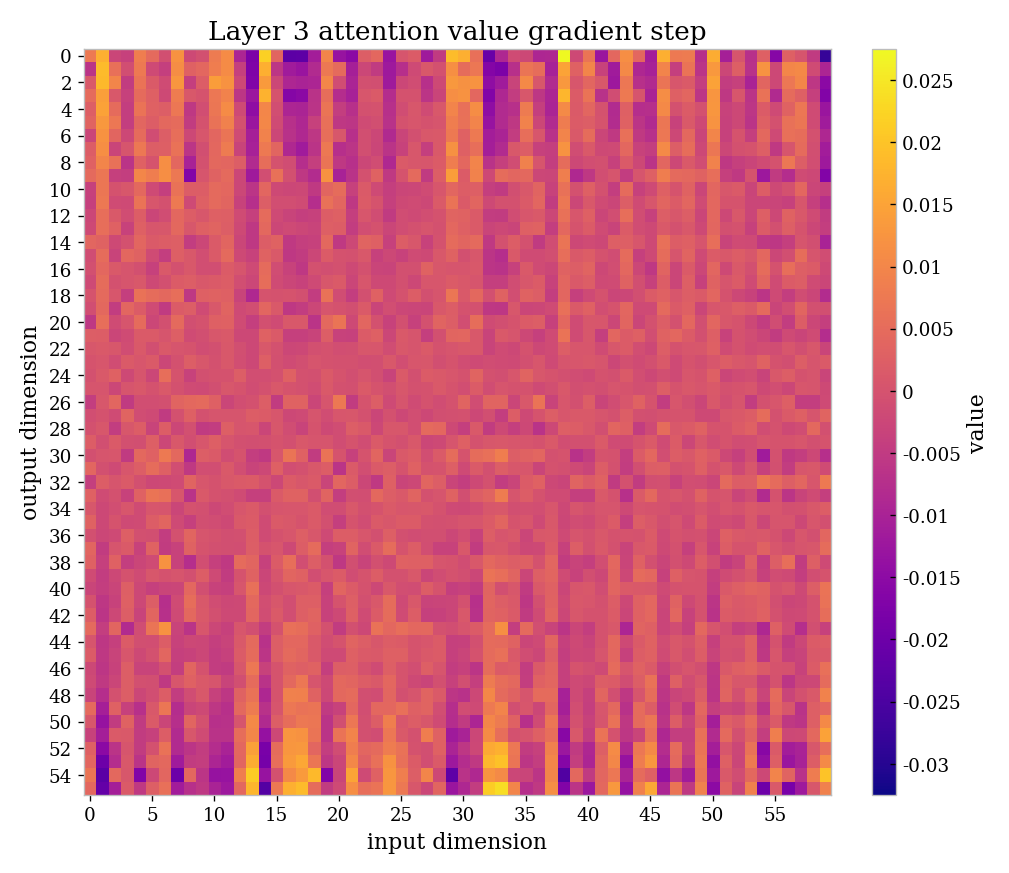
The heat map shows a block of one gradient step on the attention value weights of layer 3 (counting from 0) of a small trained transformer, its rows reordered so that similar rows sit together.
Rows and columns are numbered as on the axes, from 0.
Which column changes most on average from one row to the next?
54
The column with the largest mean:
6
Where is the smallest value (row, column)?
0, 59
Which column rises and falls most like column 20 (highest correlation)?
36
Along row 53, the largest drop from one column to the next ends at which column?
14
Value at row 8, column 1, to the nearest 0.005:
0.01
